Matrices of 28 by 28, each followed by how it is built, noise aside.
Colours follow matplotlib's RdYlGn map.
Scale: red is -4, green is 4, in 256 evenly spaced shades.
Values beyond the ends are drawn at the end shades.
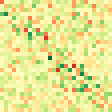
banded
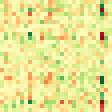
low rank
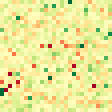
sparse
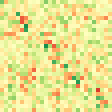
banded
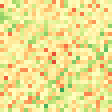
Hankel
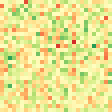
blocks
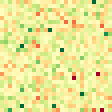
sparse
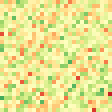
Hankel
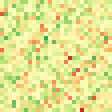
Hankel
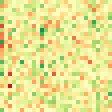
uneven columns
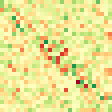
banded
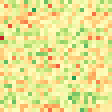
blocks
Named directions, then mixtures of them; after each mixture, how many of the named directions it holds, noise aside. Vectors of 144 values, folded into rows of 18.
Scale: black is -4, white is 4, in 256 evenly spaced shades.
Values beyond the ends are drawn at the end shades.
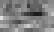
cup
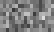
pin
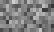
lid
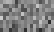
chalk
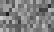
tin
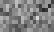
three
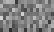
one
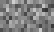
one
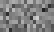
three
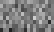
two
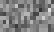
two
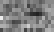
two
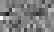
three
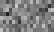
one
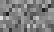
four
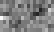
three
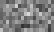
four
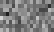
one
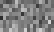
one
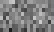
two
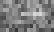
two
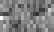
four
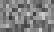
two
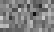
three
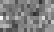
three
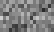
four
